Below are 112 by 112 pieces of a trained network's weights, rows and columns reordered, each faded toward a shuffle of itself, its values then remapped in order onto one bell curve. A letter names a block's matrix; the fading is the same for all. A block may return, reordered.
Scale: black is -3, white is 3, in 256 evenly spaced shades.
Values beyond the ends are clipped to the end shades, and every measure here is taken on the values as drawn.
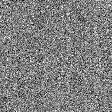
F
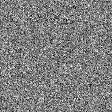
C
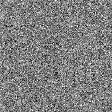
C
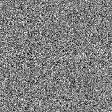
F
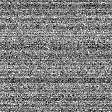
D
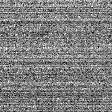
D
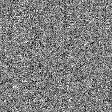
C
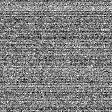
D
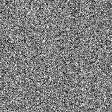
C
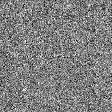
F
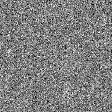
C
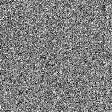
F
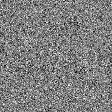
F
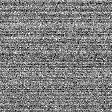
D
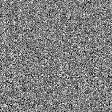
C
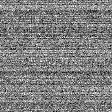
D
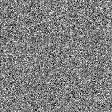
F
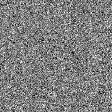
C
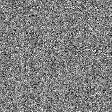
C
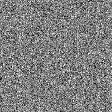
C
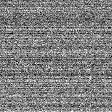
D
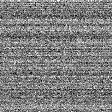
D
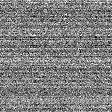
D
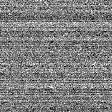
D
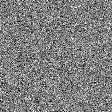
F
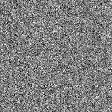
C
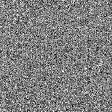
F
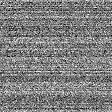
D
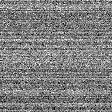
D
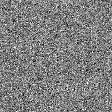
F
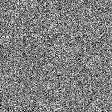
C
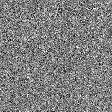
F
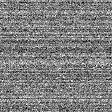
D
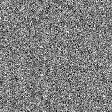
F
